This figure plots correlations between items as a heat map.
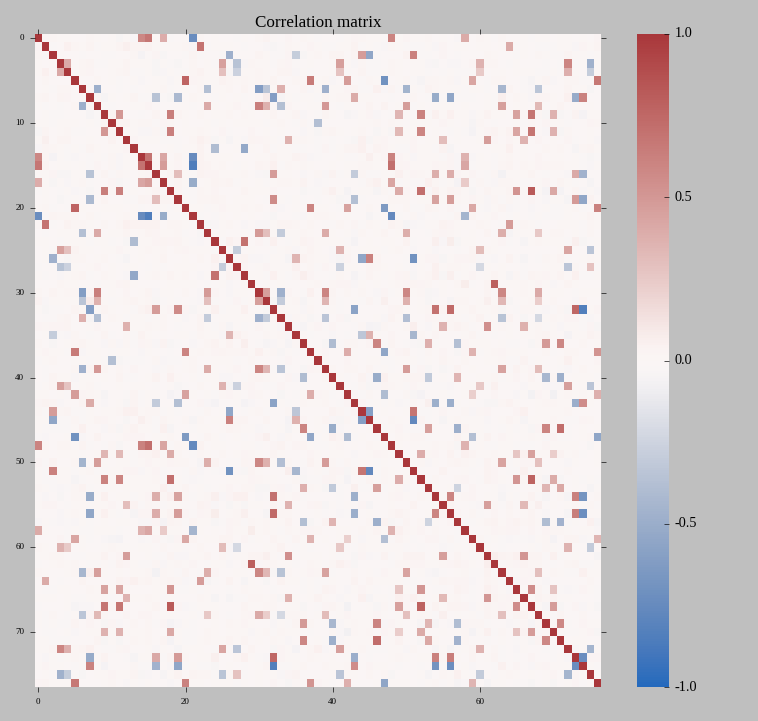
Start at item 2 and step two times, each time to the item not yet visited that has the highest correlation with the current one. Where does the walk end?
44
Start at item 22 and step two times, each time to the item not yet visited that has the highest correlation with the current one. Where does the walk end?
64
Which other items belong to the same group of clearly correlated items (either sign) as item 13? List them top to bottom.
24, 28
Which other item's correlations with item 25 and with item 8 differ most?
30
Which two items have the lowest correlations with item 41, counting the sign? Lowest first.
75, 27
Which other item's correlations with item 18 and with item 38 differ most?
67
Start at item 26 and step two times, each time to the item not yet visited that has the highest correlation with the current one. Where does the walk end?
35
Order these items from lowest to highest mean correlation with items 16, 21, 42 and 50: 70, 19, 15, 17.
15, 17, 70, 19
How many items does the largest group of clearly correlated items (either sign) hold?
10
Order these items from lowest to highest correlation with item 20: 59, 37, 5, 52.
52, 59, 37, 5
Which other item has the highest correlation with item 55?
61
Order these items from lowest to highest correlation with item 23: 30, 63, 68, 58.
58, 68, 63, 30
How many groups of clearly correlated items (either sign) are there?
13
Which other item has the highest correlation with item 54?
32
